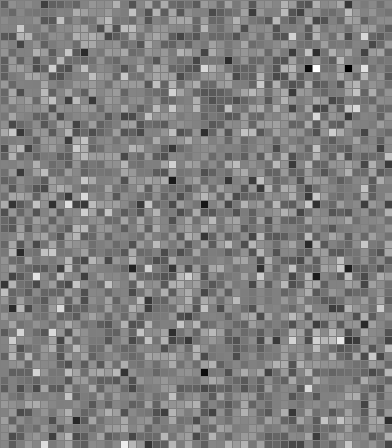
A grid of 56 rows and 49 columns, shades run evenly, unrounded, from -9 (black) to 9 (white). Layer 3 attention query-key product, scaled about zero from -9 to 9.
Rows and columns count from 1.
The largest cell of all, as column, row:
40, 9
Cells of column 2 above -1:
37
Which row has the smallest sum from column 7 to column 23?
17
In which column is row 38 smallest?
19
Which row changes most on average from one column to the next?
26
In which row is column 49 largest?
20
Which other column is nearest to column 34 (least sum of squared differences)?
41
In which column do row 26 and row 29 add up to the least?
2
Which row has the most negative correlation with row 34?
39
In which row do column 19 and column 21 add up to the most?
43
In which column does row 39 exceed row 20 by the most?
8
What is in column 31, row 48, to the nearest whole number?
-3
